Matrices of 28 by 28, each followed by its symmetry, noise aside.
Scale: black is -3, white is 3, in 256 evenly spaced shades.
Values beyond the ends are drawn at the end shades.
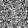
mirrored left to right.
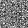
mirrored top to bottom.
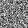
symmetric.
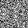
mirrored top to bottom.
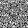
mirrored left to right.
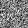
same after a half turn.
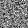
no symmetry.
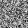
no symmetry.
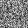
same after a half turn.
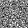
mirrored left to right.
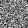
symmetric across the other diagonal.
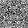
mirrored left to right.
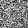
symmetric.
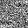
same after a half turn.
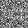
mirrored top to bottom.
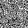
antisymmetric.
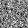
antisymmetric.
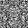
mirrored left to right.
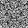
mirrored left to right.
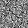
same after a half turn.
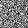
mirrored top to bottom.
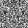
mirrored left to right.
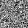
antisymmetric.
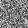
same after a half turn.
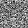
mirrored left to right.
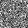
symmetric.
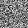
antisymmetric.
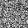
antisymmetric.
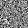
symmetric across the other diagonal.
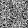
mirrored top to bottom.
